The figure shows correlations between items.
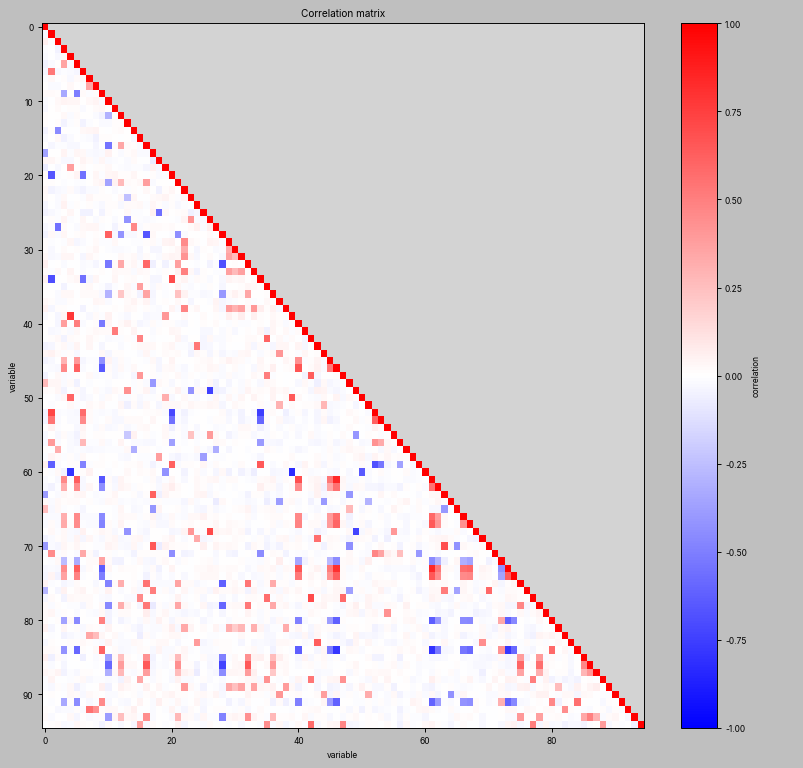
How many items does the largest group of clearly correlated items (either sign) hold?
16
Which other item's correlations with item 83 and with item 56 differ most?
43
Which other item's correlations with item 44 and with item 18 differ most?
25
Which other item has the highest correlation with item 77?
42
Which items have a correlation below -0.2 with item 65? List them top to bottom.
17, 63, 70, 76
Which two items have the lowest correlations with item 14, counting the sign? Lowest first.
2, 57
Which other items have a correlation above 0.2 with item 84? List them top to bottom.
9, 72, 80, 91
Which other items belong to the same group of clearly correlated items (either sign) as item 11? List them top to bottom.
41
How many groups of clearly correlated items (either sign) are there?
15
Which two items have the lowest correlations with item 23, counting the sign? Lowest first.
49, 13
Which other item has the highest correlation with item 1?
52
